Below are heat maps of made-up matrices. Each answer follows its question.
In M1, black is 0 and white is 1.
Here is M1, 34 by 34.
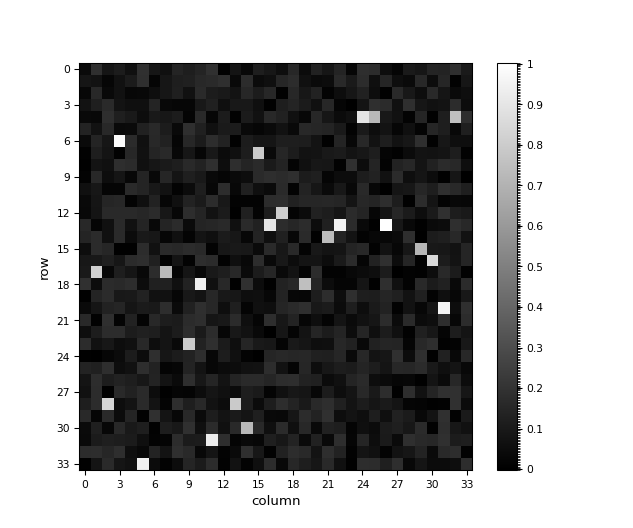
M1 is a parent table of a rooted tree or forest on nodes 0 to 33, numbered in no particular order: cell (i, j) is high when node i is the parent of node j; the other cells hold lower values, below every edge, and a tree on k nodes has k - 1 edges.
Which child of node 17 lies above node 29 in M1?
7
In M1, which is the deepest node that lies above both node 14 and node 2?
28
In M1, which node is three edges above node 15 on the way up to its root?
12
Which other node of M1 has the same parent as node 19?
10
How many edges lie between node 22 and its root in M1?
2
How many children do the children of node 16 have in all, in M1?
1
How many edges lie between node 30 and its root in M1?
3
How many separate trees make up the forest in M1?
11
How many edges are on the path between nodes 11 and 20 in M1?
2
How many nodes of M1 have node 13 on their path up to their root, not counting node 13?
6
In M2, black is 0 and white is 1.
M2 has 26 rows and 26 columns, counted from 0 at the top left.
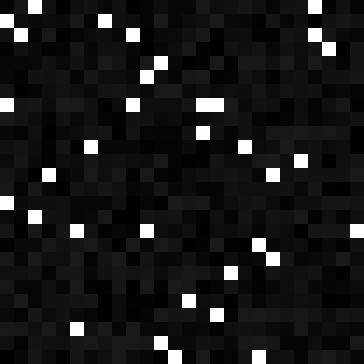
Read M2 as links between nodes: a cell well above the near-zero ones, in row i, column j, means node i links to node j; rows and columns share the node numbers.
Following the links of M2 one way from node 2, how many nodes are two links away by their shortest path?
4
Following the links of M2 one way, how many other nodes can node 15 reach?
7
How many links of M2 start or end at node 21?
2
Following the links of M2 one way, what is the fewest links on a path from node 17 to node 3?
6
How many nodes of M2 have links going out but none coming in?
2
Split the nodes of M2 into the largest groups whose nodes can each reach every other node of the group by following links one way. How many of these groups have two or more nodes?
2
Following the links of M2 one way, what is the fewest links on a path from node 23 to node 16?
6
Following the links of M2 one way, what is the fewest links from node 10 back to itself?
5
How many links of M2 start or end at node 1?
3
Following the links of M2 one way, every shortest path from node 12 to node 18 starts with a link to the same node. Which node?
node 19
